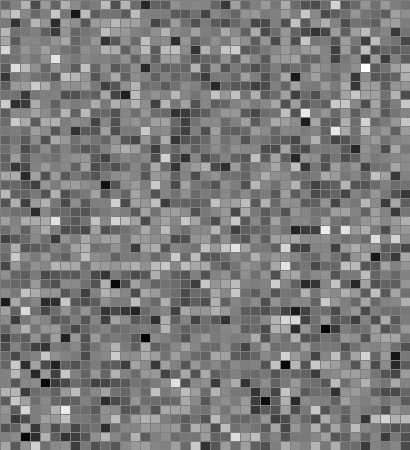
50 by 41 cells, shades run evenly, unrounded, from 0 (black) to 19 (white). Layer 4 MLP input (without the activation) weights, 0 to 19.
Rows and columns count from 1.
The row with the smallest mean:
35
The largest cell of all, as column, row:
37, 8
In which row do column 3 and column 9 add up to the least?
49
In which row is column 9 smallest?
33
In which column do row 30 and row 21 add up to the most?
16
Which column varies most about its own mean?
30
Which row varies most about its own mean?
41
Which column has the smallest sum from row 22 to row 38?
32
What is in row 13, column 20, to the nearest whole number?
6
